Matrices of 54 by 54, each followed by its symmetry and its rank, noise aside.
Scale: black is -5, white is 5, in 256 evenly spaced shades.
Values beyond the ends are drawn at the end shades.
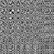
symmetric, rank four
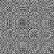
symmetric, rank four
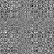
antisymmetric, rank four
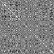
symmetric, rank four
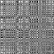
symmetric, rank two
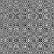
symmetric, rank two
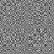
symmetric, rank four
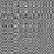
antisymmetric, rank two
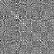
symmetric, rank four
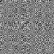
symmetric, rank four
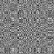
no symmetry, rank three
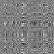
no symmetry, rank three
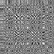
symmetric, rank three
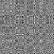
symmetric, rank three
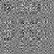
symmetric, rank four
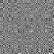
symmetric, rank three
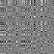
antisymmetric, rank two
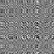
no symmetry, rank two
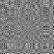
antisymmetric, rank two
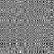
no symmetry, rank three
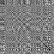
symmetric, rank three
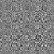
no symmetry, rank four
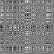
antisymmetric, rank two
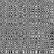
no symmetry, rank three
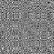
antisymmetric, rank four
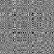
symmetric, rank three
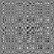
symmetric, rank three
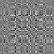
antisymmetric, rank two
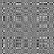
antisymmetric, rank two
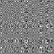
no symmetry, rank three
